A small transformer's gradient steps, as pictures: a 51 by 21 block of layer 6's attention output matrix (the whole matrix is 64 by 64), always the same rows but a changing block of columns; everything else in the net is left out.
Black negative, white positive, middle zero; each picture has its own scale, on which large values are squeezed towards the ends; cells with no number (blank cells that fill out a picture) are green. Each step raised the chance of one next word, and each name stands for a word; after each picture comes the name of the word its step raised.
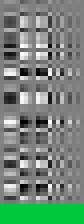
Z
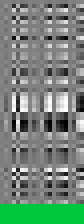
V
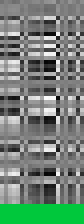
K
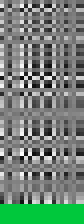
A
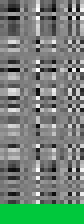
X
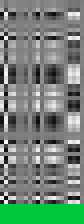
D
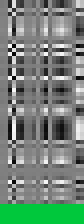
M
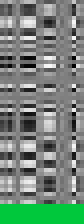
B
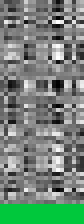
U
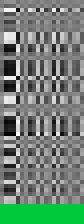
A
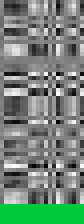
Z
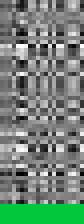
K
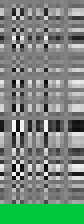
V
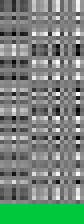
K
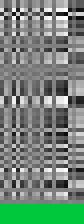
X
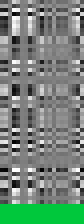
X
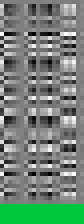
K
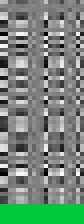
K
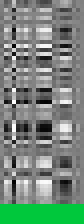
M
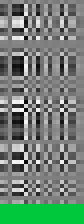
B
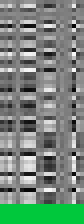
U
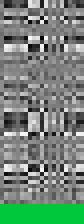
V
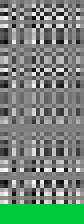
X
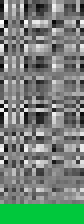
B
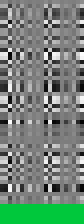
U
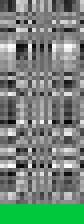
Z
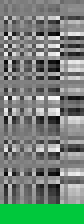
K
